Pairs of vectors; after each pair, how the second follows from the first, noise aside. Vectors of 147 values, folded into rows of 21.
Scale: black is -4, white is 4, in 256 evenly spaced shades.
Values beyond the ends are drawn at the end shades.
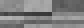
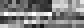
negated, scaled up.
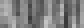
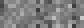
wrapped around, partly zeroed.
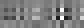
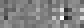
partly zeroed.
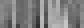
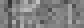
wrapped around, partly zeroed.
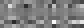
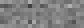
reversed, negated, shrunk.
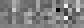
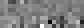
wrapped around, negated, partly zeroed.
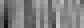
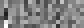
sign-scrambled.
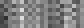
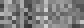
wrapped around.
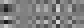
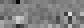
wrapped around, partly zeroed.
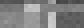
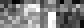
scaled up.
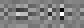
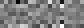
wrapped around, negated.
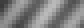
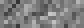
wrapped around, negated, partly zeroed.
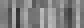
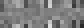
wrapped around, negated, partly zeroed.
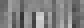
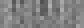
reversed, negated, shrunk.
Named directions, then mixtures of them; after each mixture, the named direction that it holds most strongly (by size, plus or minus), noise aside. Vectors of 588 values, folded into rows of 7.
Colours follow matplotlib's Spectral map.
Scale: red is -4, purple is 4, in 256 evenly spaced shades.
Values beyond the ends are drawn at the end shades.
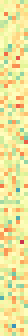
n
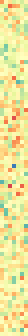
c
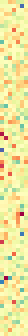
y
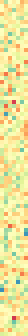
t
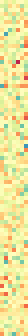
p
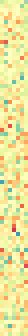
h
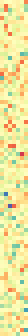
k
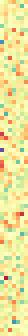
y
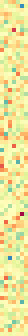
y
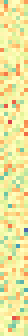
t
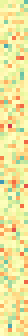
h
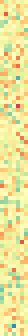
n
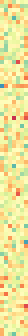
p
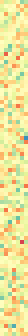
n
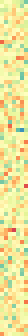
h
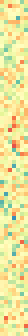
c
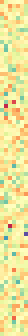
t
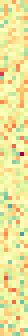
k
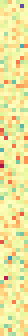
y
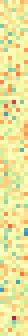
t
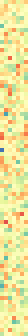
t
